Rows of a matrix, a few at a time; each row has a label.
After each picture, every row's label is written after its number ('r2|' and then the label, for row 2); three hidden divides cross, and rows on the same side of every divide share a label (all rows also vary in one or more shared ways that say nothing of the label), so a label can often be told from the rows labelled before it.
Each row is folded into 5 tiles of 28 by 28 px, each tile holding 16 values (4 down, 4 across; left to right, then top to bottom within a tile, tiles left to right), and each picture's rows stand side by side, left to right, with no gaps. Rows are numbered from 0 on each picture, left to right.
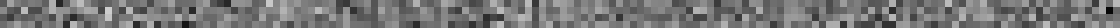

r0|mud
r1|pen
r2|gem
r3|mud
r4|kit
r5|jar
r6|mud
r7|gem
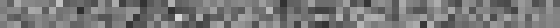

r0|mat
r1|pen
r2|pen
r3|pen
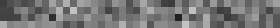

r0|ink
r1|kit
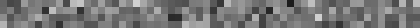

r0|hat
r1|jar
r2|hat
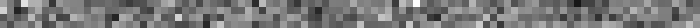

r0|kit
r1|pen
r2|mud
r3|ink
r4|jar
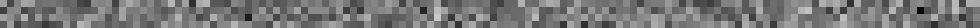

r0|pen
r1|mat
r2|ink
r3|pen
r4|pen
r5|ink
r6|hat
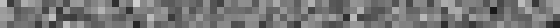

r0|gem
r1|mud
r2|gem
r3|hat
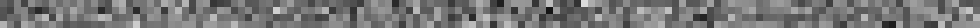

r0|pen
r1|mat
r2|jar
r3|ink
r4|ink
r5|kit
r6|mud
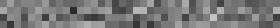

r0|kit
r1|kit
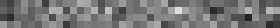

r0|ink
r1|mat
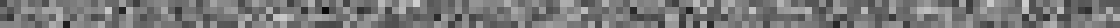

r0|ink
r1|mud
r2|hat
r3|jar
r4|gem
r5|kit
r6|jar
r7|gem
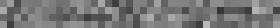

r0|kit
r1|hat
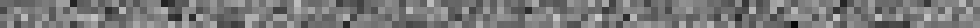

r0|ink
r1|mud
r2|pen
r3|mud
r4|hat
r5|mud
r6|pen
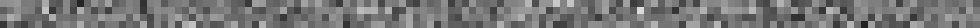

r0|mud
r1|mat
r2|jar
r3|mud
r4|jar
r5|kit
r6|pen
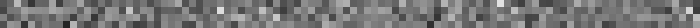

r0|pen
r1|mud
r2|ink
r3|kit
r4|pen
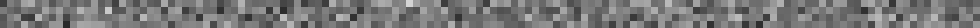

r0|ink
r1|mat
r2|pen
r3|gem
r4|mud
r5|hat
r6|mat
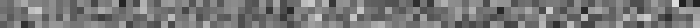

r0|mat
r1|kit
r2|mat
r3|hat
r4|ink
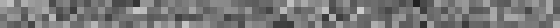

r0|kit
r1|kit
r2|kit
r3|pen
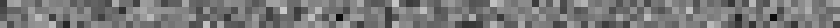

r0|mat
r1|gem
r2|kit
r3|gem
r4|pen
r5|mud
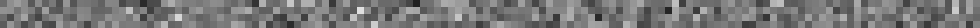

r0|mud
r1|mat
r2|kit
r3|hat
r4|gem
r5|gem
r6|hat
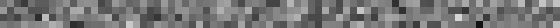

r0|jar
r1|jar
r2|mud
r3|hat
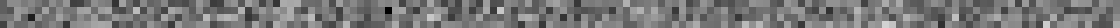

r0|ink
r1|ink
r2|gem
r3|mud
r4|jar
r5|jar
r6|mat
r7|hat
